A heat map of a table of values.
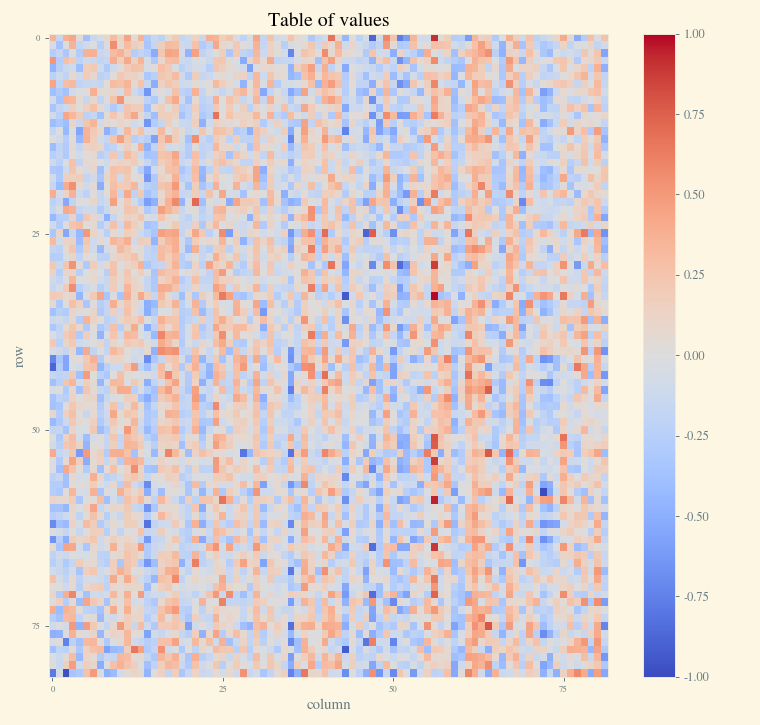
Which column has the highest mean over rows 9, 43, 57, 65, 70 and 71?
56
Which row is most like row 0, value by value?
29
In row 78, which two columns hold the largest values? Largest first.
12, 16
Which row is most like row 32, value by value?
22
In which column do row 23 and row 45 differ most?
54
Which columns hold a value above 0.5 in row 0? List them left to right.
41, 49, 56
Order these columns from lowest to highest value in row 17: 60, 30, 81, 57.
60, 81, 57, 30
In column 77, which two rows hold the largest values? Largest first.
42, 81
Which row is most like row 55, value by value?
10
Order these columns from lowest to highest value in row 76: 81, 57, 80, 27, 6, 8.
81, 8, 6, 57, 27, 80
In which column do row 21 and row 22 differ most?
2
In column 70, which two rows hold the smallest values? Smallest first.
59, 33
